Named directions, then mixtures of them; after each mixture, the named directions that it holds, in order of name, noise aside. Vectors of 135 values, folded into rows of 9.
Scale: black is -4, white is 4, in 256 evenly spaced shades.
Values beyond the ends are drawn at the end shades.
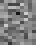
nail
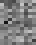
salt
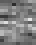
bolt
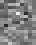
nail.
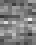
bolt.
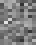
salt.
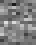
bolt, nail.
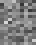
salt.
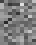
nail, salt.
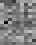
salt.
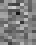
nail.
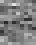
bolt, nail.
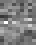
bolt, salt.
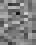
nail.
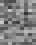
nail, salt.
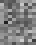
salt.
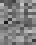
salt.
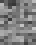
bolt, salt.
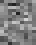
bolt, nail.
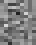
nail.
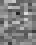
nail, salt.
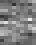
bolt.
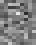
nail.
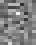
nail.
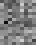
salt.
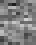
bolt, nail.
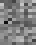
salt.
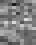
bolt, nail.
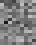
salt.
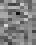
nail.
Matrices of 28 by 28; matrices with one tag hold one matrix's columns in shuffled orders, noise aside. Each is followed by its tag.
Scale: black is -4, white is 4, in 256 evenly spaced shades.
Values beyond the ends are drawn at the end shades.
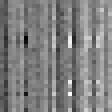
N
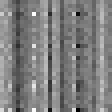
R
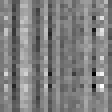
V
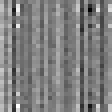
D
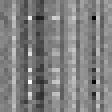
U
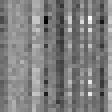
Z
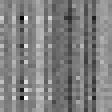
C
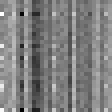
R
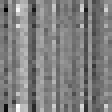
D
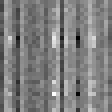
N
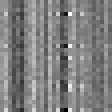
R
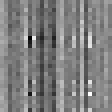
N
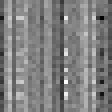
U
